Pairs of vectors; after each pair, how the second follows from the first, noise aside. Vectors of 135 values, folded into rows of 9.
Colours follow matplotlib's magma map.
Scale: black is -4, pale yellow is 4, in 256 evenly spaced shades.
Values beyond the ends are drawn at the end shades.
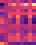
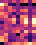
negated, scaled up.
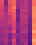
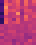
reversed, negated, partly zeroed.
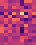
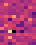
reversed, negated, partly zeroed.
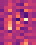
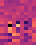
reversed, negated, partly zeroed.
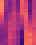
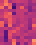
reversed, partly zeroed.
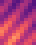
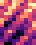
negated, scaled up.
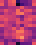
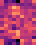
reversed.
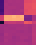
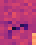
reversed, negated, partly zeroed.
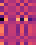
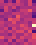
reversed, negated, partly zeroed.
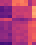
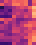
copied.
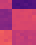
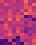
reversed, partly zeroed.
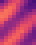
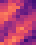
copied.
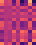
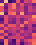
reversed.
